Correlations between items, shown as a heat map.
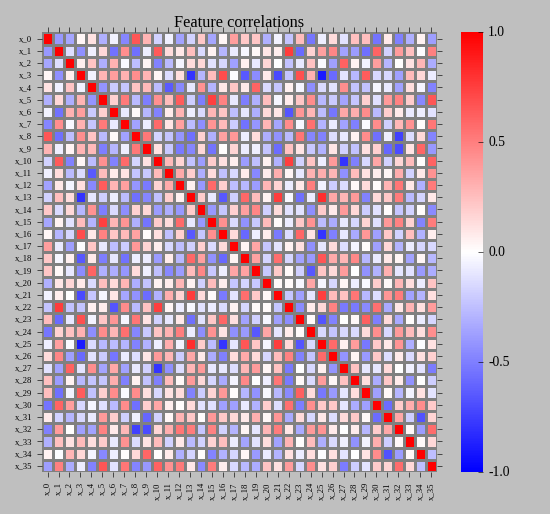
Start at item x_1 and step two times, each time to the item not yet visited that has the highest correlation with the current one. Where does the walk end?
x_10
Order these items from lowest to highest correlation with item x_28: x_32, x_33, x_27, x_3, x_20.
x_33, x_3, x_20, x_32, x_27
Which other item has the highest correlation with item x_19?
x_4
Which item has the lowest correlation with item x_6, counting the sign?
x_22
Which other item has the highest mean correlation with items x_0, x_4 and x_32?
x_19
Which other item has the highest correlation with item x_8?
x_0
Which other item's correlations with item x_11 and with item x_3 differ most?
x_25
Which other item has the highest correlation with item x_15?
x_5
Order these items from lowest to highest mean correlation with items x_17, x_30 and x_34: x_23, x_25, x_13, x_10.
x_23, x_13, x_25, x_10
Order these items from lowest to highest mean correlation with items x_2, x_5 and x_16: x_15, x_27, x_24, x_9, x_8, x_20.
x_9, x_8, x_27, x_20, x_24, x_15
